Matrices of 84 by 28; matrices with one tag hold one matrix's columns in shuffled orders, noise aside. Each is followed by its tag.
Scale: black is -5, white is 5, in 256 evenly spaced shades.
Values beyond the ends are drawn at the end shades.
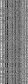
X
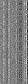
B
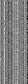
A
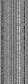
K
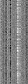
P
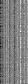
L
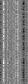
B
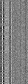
K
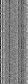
L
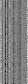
X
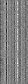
B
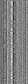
A
